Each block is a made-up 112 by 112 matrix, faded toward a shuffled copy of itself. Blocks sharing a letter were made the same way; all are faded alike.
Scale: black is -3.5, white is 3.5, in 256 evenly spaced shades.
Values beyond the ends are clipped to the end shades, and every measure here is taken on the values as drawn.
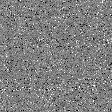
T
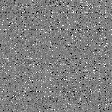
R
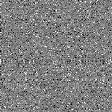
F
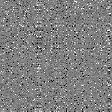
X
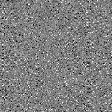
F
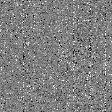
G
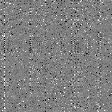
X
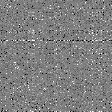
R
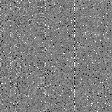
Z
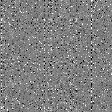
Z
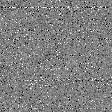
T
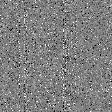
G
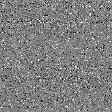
T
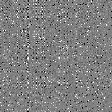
X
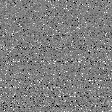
T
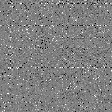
R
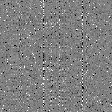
Z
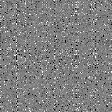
X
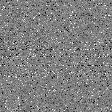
T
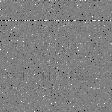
R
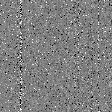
G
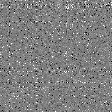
R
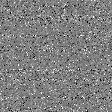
T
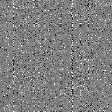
Z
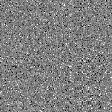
F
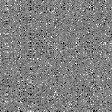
X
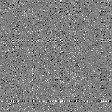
R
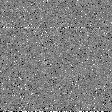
T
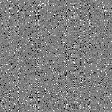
Z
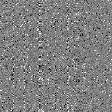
Z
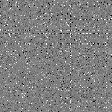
R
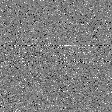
T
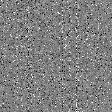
G
